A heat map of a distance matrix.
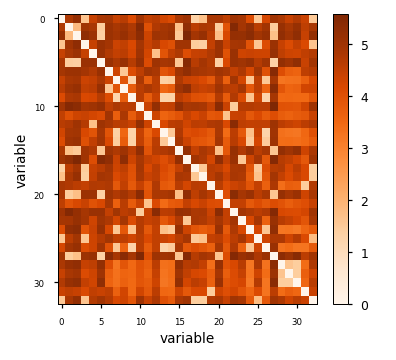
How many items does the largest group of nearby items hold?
6
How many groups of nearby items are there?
10
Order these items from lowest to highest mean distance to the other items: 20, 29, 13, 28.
13, 29, 28, 20
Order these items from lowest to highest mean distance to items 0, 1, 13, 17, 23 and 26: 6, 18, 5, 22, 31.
18, 31, 5, 6, 22
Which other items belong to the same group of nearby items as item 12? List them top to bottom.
4
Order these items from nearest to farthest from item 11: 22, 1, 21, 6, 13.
21, 13, 1, 22, 6
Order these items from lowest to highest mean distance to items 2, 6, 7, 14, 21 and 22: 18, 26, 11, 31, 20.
26, 11, 31, 20, 18
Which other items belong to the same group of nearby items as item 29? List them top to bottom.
28, 30
